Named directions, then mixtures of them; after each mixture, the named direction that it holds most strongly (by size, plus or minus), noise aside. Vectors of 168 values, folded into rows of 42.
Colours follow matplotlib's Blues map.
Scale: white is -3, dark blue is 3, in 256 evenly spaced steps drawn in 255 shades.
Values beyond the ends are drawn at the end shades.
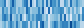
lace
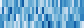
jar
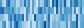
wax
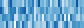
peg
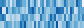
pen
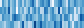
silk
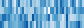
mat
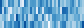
jar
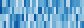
wax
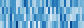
lace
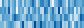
silk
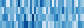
wax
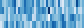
mat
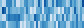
pen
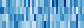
wax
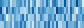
pen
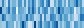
silk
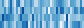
mat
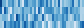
jar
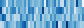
pen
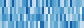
lace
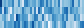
jar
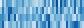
jar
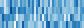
peg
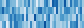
wax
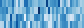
lace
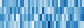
jar
